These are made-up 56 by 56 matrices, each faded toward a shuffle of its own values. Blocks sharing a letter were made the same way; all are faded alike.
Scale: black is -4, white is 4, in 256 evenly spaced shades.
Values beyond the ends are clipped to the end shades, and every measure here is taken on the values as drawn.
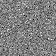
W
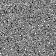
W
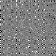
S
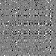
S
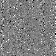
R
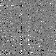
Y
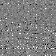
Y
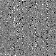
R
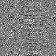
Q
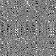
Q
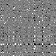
S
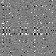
S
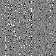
R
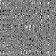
Q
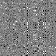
Q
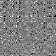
Q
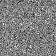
W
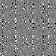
S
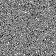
W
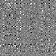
Q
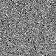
W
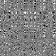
Q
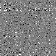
Y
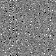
R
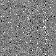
R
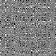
Q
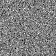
W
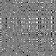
S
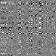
S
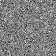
W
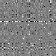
S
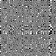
S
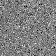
W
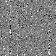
R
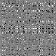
S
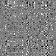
Q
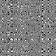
S
